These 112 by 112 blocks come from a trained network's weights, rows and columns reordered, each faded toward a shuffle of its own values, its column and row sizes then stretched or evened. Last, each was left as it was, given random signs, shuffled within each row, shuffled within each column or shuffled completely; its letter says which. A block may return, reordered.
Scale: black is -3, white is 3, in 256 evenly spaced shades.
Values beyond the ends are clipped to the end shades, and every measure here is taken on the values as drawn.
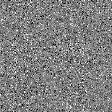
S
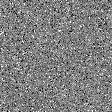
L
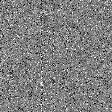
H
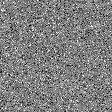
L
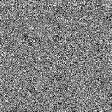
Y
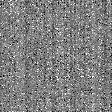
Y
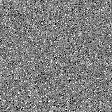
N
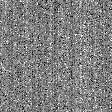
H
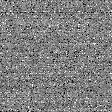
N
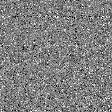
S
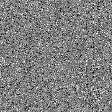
H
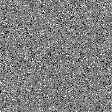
S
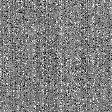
Y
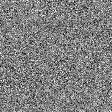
N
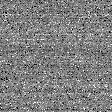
N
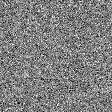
L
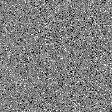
H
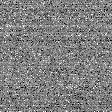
N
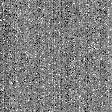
H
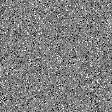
H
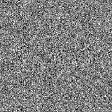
Y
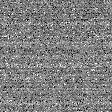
N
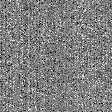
H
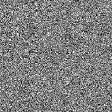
Y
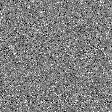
N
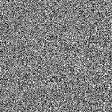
Y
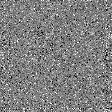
S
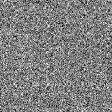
Y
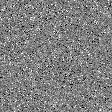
L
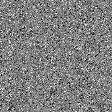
H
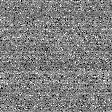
N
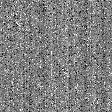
H
